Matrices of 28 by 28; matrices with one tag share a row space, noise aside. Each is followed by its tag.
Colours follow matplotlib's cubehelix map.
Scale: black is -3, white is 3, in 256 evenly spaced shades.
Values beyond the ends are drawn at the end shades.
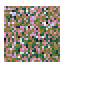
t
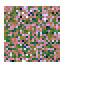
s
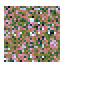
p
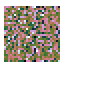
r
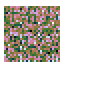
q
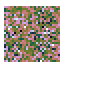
p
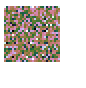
t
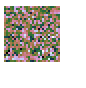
p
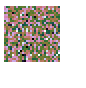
s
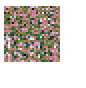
p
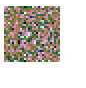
r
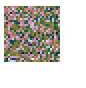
q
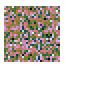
q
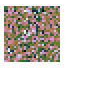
r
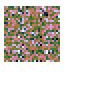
s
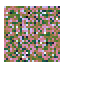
s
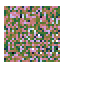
q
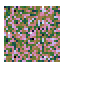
p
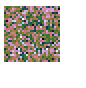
s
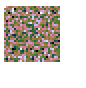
p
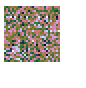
t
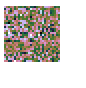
p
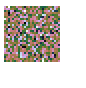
r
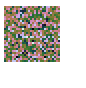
s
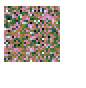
p
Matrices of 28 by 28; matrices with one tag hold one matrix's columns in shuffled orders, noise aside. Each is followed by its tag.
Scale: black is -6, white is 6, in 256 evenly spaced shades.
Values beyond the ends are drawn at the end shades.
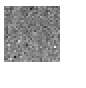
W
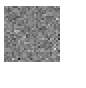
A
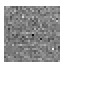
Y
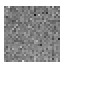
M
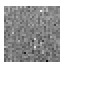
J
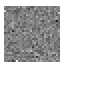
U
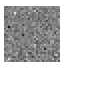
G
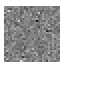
U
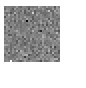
U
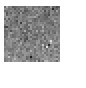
W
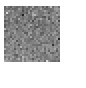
M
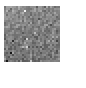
J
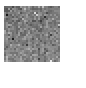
M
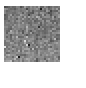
W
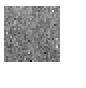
J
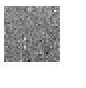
J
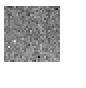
W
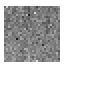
M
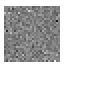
U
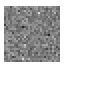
G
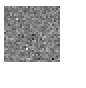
A
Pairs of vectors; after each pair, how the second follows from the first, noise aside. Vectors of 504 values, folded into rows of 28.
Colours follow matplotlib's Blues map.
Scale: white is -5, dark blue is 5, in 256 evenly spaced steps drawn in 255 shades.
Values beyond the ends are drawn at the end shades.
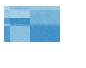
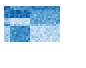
negated, scaled up.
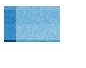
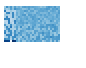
sign-scrambled.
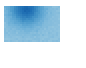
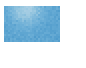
negated, shrunk.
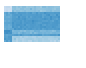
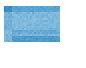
negated, shrunk.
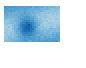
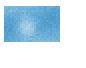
negated, shrunk.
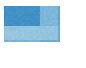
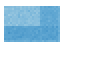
negated, shrunk.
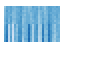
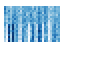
negated, scaled up.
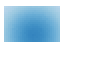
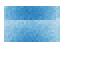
wrapped around.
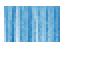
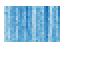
reversed, negated.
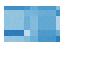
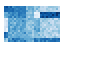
reversed, scaled up.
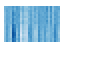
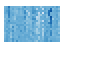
reversed, partly zeroed.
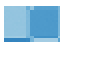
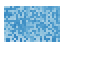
sign-scrambled.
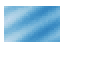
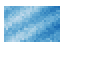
reversed, negated.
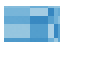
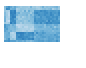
reversed, negated.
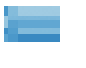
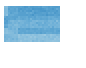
negated, shrunk.
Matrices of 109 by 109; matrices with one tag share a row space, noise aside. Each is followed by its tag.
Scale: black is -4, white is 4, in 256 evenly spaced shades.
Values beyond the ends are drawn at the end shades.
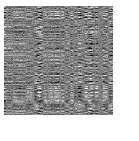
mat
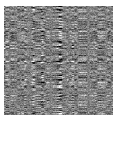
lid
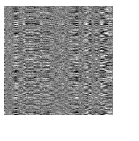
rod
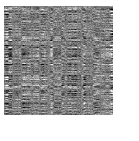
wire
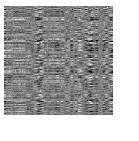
mat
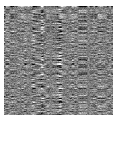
lid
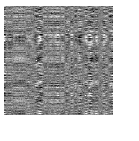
mat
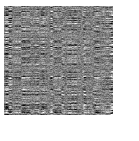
wire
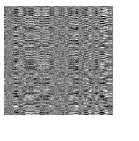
rod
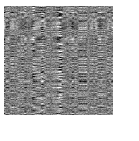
lid
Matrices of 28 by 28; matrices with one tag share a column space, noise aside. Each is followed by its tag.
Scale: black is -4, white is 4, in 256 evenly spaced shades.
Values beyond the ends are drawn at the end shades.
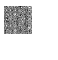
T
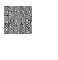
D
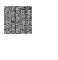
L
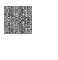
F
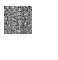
T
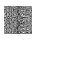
F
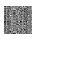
L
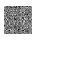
T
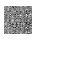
D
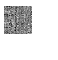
D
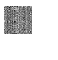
L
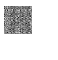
F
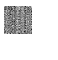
L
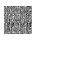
D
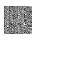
D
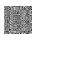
L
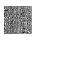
F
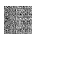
T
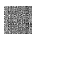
D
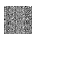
T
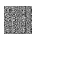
F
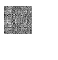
D
